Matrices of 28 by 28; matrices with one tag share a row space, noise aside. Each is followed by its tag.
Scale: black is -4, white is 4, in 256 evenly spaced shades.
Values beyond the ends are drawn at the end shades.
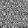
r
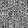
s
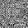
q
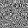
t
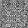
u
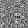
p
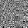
q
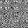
r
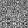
u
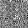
t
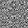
s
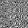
t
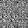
r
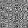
t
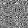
t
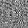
t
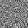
t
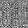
r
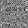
u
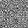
r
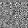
t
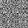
r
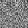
t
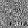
t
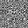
s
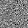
t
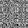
r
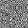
t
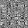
p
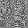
p
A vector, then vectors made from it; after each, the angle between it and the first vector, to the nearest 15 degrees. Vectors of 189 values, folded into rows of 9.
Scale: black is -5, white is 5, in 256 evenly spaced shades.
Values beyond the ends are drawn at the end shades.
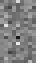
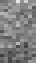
60 degrees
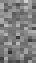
45 degrees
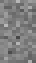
30 degrees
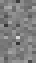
165 degrees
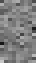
75 degrees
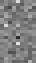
15 degrees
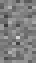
150 degrees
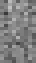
120 degrees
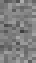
120 degrees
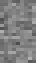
120 degrees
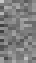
120 degrees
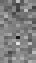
45 degrees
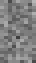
60 degrees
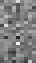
30 degrees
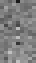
135 degrees
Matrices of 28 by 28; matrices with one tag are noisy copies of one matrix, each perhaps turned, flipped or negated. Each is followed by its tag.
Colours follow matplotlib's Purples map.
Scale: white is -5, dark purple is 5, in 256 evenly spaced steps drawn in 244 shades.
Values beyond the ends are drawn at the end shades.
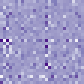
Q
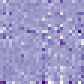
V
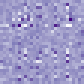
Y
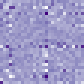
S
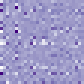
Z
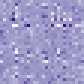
Y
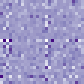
Q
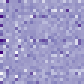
Z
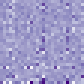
Z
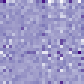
V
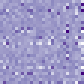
Z
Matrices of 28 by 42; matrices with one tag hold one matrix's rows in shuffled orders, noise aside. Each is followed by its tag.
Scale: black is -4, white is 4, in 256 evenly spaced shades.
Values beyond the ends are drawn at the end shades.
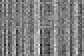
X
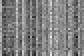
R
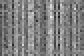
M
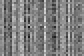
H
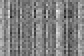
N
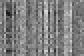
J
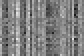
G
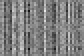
H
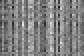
M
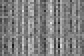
M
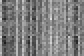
R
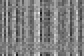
X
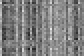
R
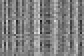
X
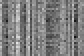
G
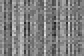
H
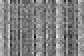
N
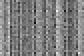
N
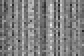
M
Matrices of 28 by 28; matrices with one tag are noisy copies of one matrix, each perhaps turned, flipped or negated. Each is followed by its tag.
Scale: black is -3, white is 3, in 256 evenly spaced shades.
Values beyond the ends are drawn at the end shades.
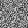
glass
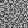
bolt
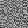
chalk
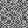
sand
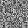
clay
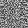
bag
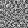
bolt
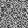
sand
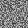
glass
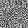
bag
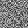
glass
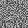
bag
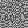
chalk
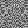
chalk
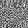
bag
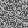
clay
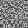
bolt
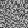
bolt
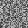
clay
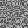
clay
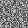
clay
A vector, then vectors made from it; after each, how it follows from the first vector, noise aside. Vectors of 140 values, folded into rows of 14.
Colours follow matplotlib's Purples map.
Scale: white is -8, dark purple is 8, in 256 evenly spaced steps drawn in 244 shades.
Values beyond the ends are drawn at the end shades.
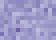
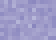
wrapped around, negated, shrunk.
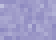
wrapped around, negated, shrunk.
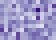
reversed, scaled up.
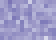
wrapped around, negated.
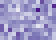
reversed, scaled up.
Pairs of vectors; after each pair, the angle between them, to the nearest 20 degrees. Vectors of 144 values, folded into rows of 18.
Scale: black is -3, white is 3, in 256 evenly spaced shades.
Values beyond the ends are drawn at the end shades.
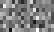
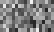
60 degrees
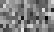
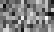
160 degrees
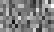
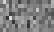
60 degrees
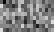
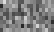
160 degrees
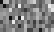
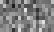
120 degrees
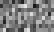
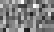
160 degrees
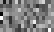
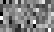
20 degrees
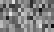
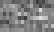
120 degrees
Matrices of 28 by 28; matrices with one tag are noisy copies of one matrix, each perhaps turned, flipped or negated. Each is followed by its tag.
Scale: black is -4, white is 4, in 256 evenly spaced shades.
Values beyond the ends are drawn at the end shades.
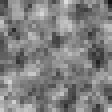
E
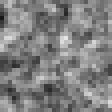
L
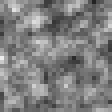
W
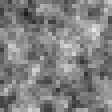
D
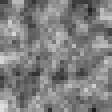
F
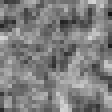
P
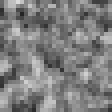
P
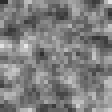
E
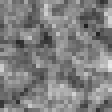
L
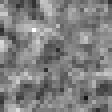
P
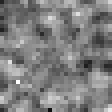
E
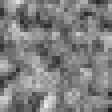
P
